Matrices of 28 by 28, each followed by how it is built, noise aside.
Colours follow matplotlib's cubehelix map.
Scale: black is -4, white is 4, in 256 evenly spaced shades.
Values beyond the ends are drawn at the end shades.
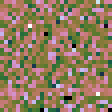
sparse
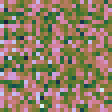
blocks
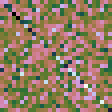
diagonal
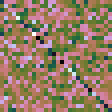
diagonal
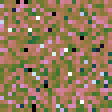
sparse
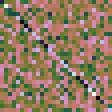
diagonal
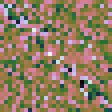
banded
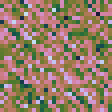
Toeplitz
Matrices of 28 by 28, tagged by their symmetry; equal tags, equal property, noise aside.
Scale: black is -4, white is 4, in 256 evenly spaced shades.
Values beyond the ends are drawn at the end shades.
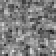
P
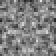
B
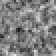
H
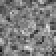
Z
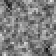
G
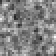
G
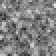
H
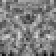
B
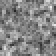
G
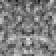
B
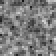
H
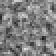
P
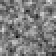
Z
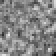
Z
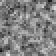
Z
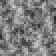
G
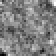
P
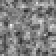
P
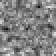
G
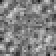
Z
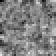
Z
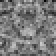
B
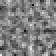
P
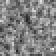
H
